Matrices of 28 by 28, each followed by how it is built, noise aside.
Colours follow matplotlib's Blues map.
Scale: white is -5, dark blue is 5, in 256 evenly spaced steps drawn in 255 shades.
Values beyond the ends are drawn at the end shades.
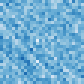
Toeplitz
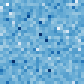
sparse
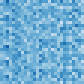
repeating rows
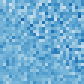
upper triangular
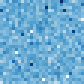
sparse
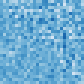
upper triangular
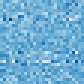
uneven rows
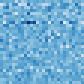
uneven rows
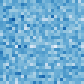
uneven rows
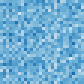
repeating rows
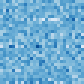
uneven rows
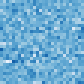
uneven rows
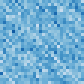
Toeplitz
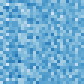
repeating rows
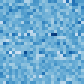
uneven rows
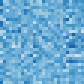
low rank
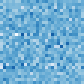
uneven rows
